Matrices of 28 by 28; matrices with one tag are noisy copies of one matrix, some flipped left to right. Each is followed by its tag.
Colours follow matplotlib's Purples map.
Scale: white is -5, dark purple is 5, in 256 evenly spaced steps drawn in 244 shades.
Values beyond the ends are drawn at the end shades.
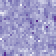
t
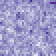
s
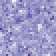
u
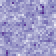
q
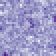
t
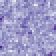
t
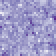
t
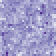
q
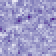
u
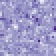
u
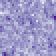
t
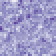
u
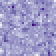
q
